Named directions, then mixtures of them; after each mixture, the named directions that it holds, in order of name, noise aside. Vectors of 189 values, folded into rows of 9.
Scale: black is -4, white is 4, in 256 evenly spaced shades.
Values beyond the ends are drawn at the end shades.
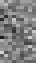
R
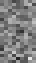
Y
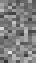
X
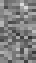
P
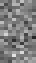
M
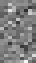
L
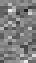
L.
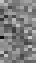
R.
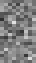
R, X, Y.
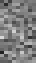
M, R.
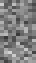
M, P, X.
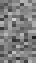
M, X, Y.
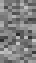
P, X.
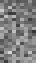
R, X.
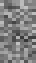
M, P.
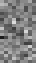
R, X.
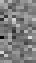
R.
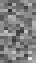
M, X, Y.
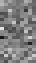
L, R, X.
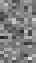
R, X, Y.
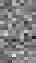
M.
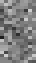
L, R.
